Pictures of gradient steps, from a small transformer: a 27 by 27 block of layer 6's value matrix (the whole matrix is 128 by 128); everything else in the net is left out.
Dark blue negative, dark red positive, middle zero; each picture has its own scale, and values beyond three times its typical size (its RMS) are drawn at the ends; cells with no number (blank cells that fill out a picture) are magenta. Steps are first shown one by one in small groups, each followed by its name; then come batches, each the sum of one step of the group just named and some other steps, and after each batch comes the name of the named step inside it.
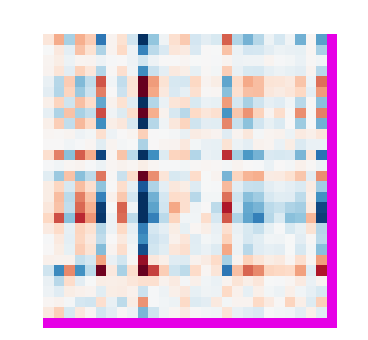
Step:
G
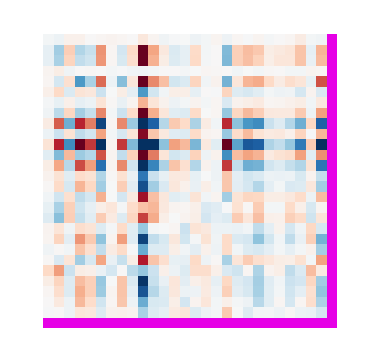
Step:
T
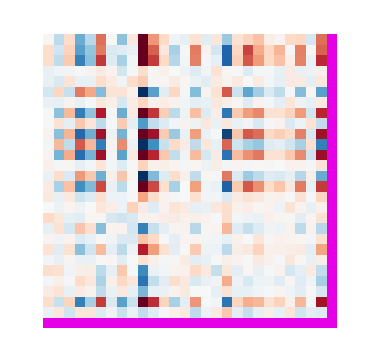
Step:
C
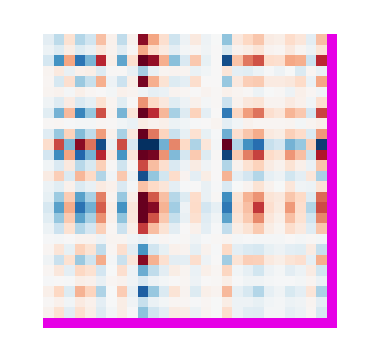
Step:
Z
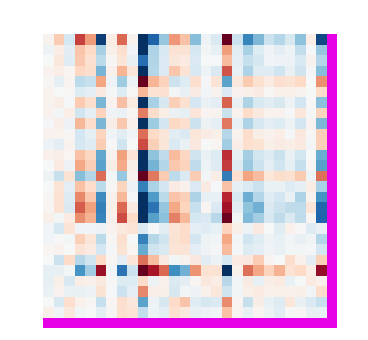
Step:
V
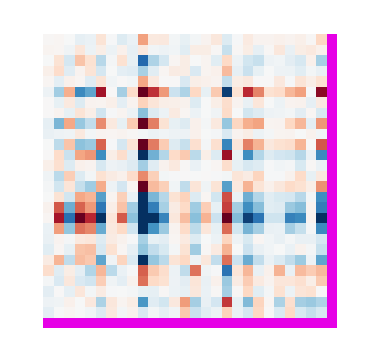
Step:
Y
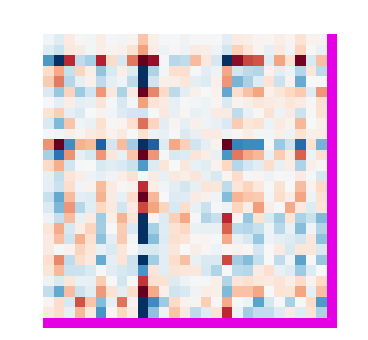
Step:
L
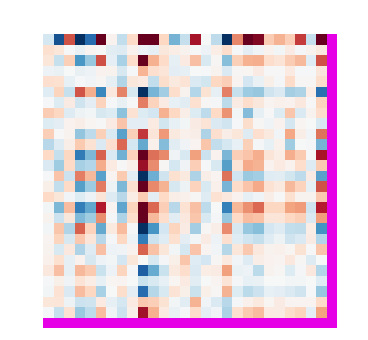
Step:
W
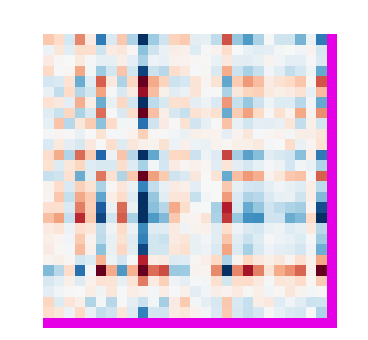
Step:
G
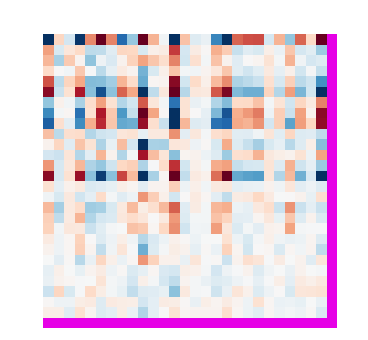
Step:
Z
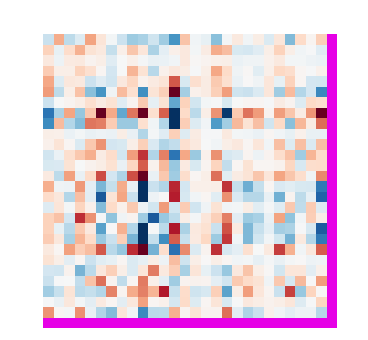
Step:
G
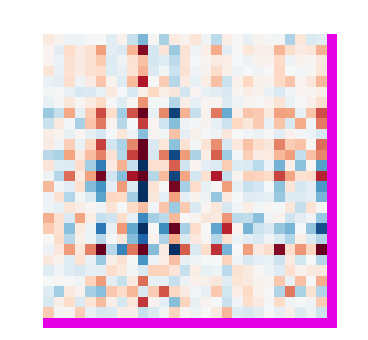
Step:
Y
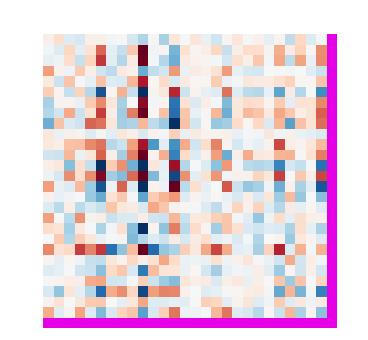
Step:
T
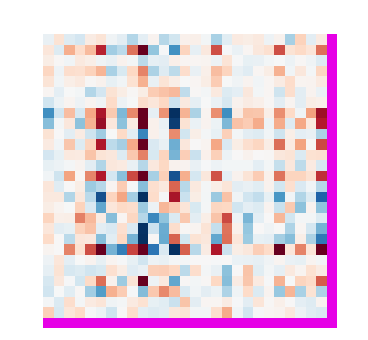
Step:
Y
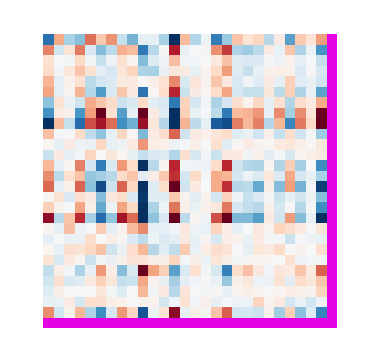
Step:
V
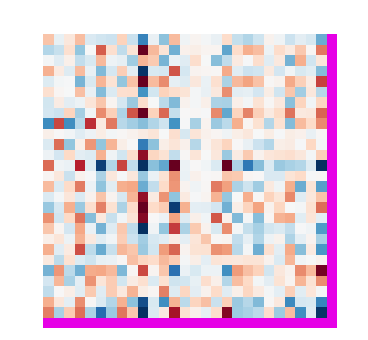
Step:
T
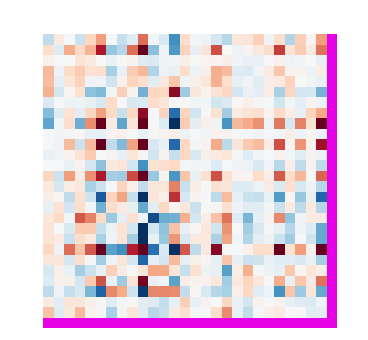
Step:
Y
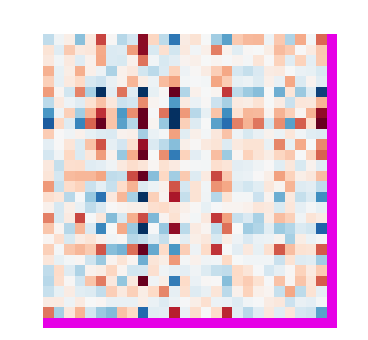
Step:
W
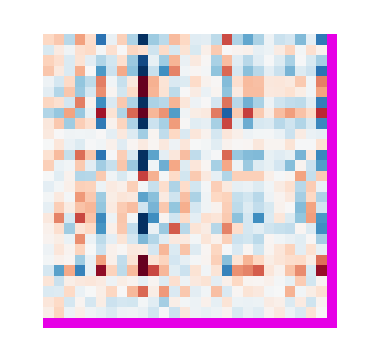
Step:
G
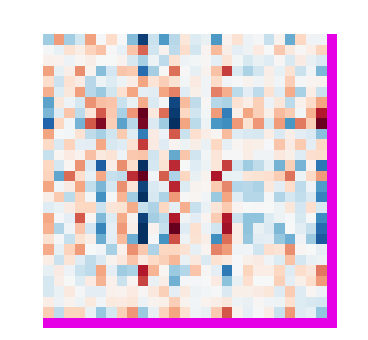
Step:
V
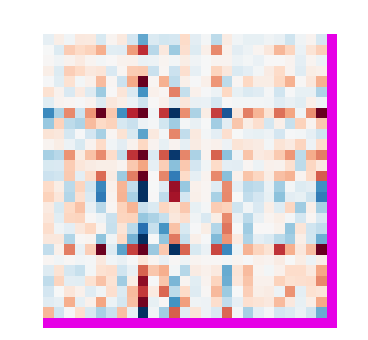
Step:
V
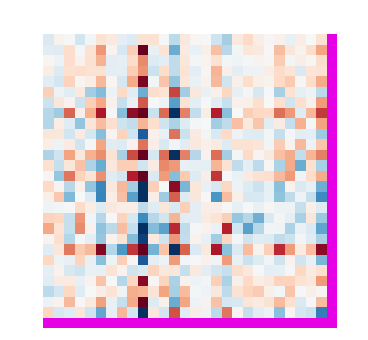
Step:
Y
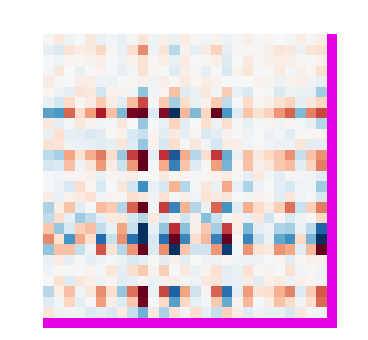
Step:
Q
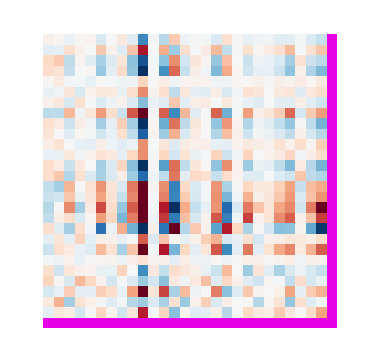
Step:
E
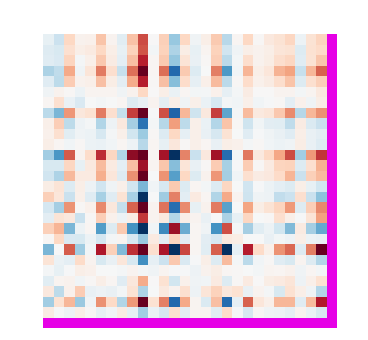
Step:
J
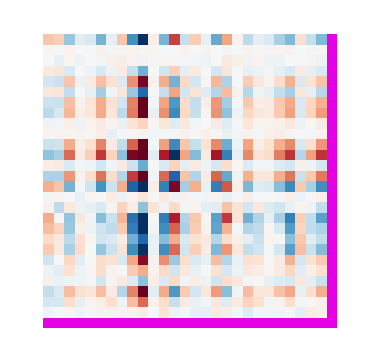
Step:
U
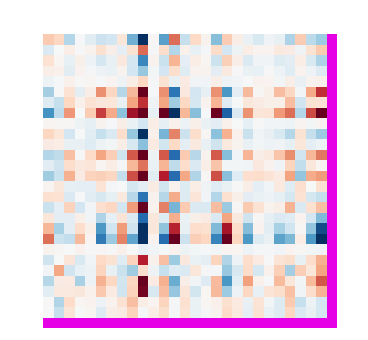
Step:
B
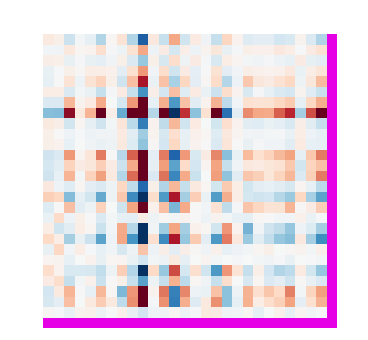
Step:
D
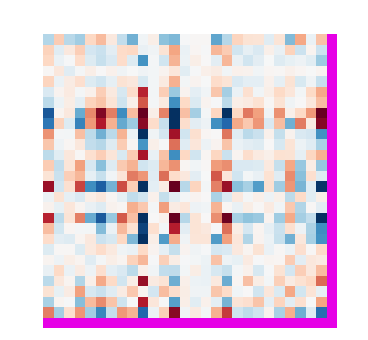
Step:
B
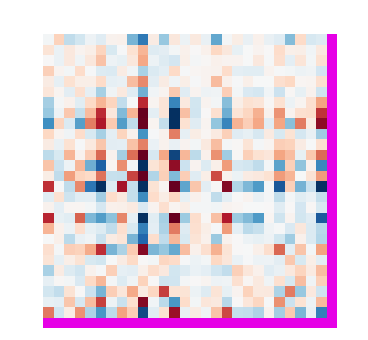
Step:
U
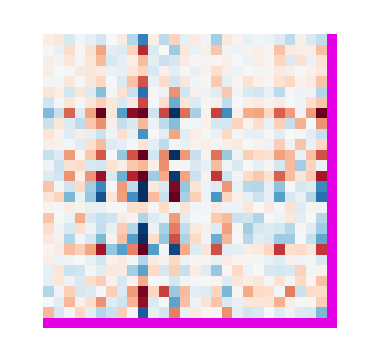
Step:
D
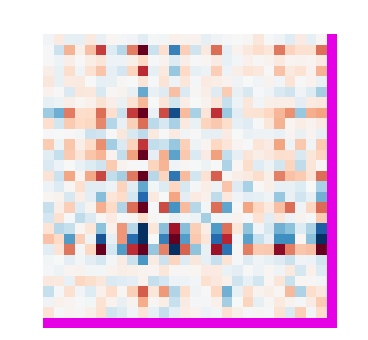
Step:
Q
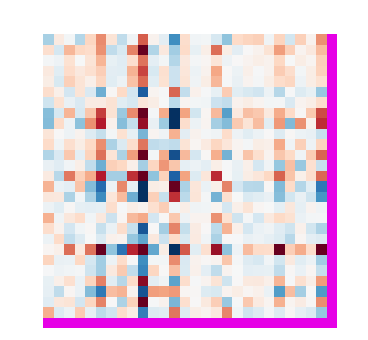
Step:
J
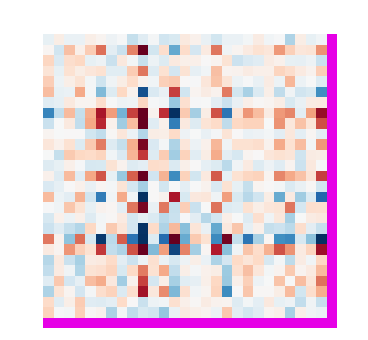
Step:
Q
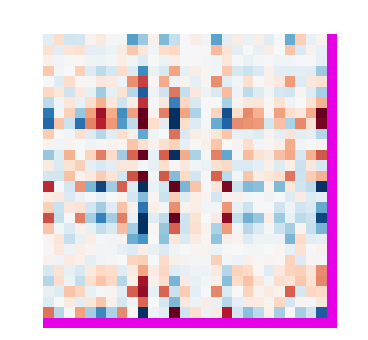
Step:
U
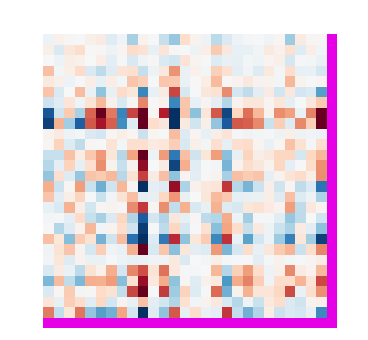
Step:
Q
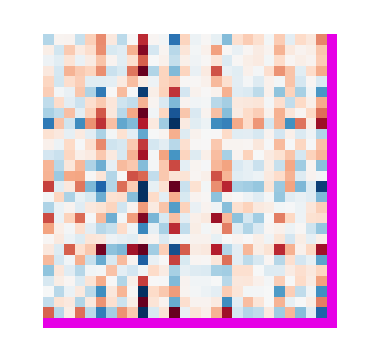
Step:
J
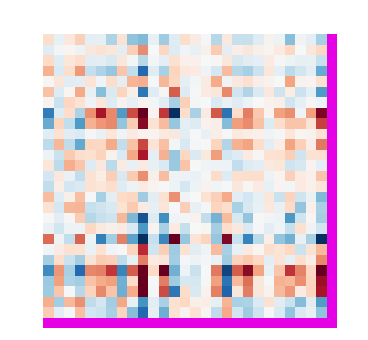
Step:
Q
